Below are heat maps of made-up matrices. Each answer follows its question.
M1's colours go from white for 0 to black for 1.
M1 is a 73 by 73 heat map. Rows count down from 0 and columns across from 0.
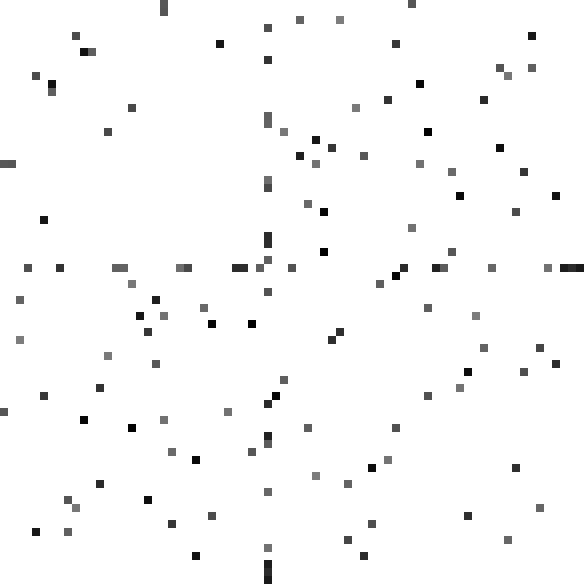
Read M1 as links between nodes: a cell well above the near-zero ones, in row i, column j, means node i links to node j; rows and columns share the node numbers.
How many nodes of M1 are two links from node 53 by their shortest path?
5
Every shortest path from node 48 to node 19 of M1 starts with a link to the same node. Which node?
node 57
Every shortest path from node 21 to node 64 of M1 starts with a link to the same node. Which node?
node 65
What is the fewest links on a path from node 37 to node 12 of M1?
7
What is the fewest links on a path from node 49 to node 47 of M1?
4
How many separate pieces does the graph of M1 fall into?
5
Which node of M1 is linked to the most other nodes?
node 33
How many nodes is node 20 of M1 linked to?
4
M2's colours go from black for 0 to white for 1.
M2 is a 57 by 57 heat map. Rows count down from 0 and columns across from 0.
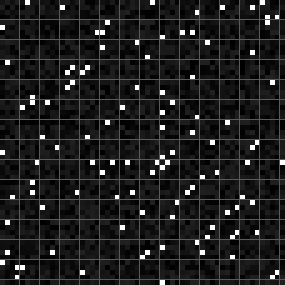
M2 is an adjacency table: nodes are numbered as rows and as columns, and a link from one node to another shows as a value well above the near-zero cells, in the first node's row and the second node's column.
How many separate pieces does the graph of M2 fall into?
5
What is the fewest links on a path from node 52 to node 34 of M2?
3
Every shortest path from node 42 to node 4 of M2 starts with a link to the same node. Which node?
node 45
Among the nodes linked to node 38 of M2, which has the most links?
node 6
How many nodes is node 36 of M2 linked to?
1
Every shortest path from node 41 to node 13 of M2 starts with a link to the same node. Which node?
node 8
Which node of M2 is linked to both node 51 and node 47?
node 46
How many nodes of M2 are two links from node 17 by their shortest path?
2
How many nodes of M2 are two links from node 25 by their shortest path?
7
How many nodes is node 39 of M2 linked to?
3
